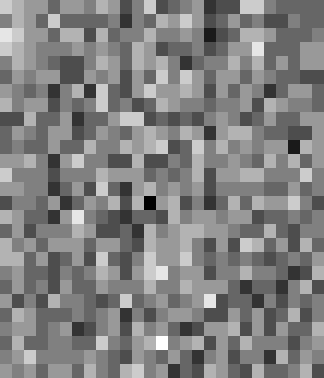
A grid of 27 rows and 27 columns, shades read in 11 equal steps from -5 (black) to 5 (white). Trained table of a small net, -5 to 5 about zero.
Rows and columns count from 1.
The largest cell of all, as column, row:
14, 25
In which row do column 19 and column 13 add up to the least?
15
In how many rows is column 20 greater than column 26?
11
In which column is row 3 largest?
1
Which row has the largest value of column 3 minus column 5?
12
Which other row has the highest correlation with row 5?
24
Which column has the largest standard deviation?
13
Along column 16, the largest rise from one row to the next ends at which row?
6
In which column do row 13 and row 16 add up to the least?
5
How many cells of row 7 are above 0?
13
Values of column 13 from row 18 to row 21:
2 3 3 2
